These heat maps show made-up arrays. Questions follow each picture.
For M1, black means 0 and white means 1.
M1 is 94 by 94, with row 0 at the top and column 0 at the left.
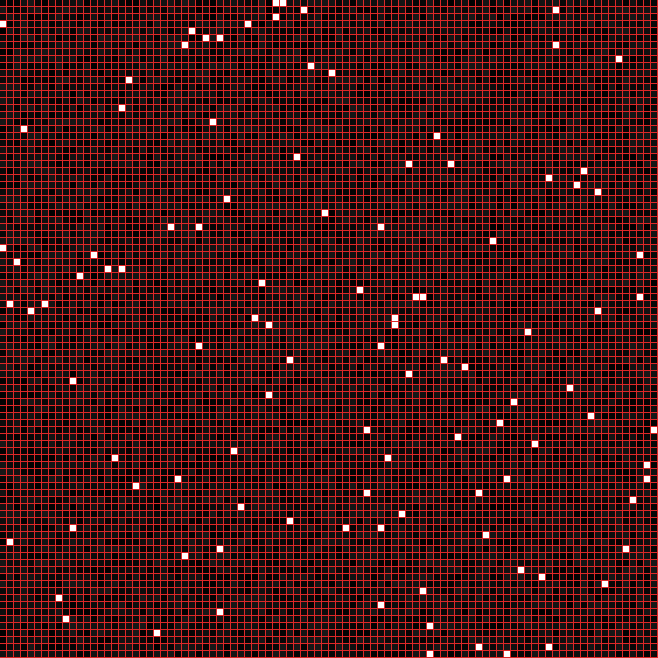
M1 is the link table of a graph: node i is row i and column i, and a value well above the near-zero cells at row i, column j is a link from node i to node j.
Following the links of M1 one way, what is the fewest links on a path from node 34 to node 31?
5
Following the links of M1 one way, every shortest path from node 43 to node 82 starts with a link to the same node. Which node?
node 6
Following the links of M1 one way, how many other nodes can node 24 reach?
9
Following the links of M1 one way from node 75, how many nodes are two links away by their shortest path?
2
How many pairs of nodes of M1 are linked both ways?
6
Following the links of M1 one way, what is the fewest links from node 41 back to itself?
2
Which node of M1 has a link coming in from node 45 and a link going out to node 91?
node 36
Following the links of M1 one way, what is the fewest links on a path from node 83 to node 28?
7
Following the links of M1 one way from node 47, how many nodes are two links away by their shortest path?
3
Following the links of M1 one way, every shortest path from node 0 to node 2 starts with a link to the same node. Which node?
node 40
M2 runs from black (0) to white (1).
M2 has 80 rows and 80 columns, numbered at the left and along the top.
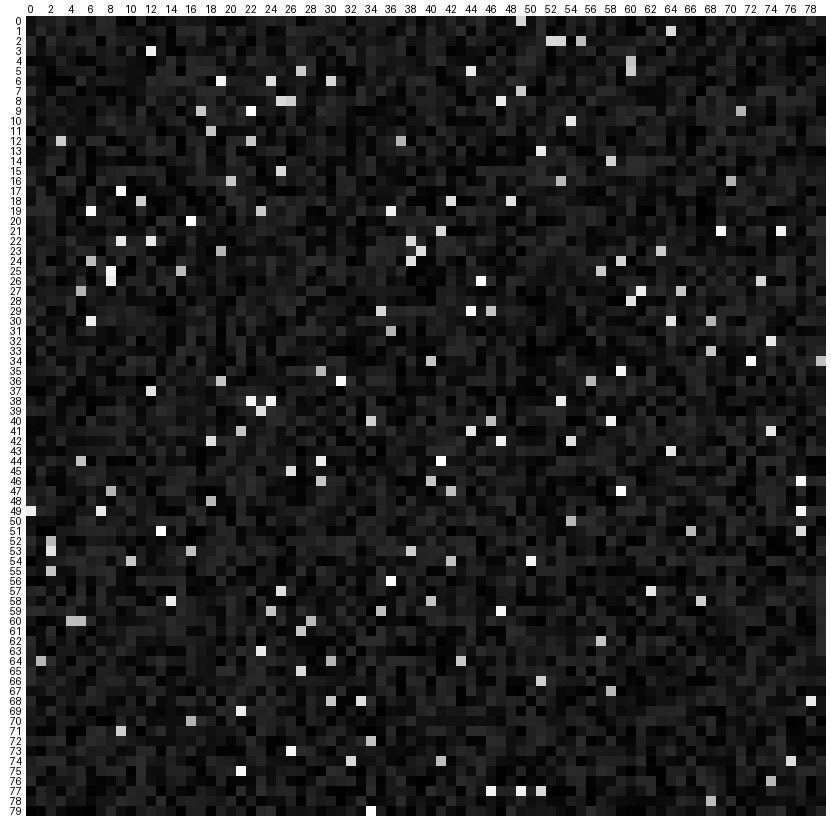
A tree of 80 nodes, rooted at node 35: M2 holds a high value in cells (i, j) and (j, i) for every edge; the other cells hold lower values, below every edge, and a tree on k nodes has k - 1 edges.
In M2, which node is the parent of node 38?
24
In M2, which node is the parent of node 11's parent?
42
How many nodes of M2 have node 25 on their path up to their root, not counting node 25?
3
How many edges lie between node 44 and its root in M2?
2
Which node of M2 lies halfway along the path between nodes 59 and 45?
8
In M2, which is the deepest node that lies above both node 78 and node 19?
6
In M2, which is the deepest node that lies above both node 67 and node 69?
29
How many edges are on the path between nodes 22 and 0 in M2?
9
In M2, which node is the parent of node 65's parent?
5
